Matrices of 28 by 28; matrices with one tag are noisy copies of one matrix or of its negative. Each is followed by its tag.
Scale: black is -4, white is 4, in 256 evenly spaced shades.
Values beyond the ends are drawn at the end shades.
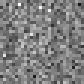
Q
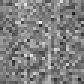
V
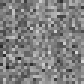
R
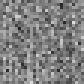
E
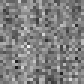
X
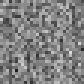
E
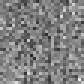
V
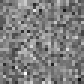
V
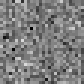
R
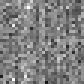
X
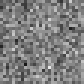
R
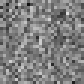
Q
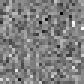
E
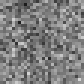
V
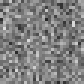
E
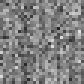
X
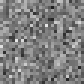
R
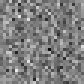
E
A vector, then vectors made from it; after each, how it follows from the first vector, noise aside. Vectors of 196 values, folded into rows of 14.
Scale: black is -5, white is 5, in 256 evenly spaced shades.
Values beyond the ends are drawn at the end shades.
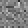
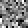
wrapped around, scaled up.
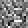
reversed, negated, scaled up.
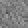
wrapped around, shrunk.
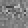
partly zeroed.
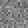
negated, shrunk.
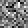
scaled up.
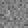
wrapped around, shrunk.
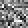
reversed, negated, scaled up.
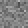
negated, shrunk.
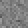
wrapped around, shrunk.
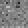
negated, partly zeroed.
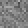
negated, shrunk.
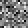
scaled up.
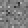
negated, partly zeroed.
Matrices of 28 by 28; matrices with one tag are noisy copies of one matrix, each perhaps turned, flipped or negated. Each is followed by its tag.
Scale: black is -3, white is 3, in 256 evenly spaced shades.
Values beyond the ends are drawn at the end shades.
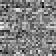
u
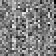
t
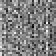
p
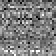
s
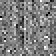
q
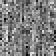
u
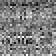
s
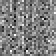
q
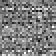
p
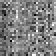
s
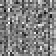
p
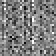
q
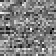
u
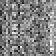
s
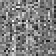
t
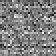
p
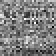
s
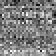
s
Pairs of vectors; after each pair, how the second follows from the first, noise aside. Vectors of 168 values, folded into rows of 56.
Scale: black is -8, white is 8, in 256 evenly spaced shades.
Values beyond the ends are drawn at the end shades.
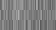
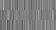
wrapped around, partly zeroed.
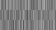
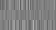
wrapped around, negated, partly zeroed.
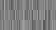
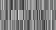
reversed, scaled up.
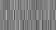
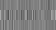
wrapped around, partly zeroed.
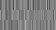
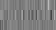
wrapped around, partly zeroed.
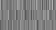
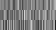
reversed, negated, scaled up.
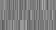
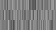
reversed, negated.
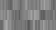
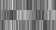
reversed, scaled up.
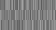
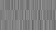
negated, shrunk.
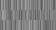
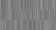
negated, shrunk.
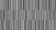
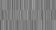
reversed, shrunk.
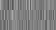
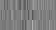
wrapped around, partly zeroed.
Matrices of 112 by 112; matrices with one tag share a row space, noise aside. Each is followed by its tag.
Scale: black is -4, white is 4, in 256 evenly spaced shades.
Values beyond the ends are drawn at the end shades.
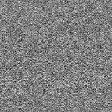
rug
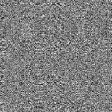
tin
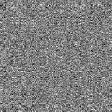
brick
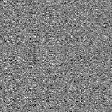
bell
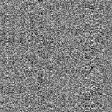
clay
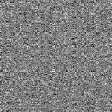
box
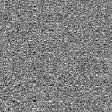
bell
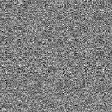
rug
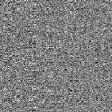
bell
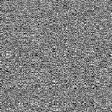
box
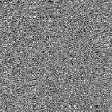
bell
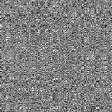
box
